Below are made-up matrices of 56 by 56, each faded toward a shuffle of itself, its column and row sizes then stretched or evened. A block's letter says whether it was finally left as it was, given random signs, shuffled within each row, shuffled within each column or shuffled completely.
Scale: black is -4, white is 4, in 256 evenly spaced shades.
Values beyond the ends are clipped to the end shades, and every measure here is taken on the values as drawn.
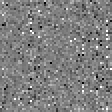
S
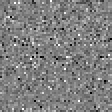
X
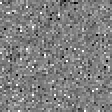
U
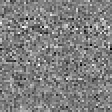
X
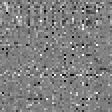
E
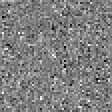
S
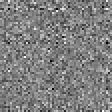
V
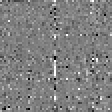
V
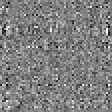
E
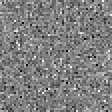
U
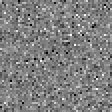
U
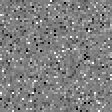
U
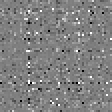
V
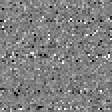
X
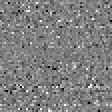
X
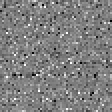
X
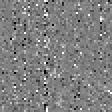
S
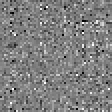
V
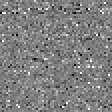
X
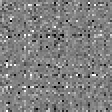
E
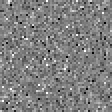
U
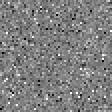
U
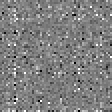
E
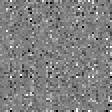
V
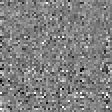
V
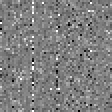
S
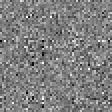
E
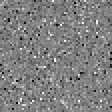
U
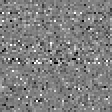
X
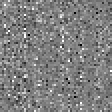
S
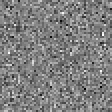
S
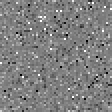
U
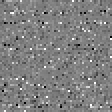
X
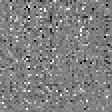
V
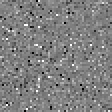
U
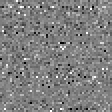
X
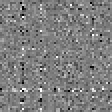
V
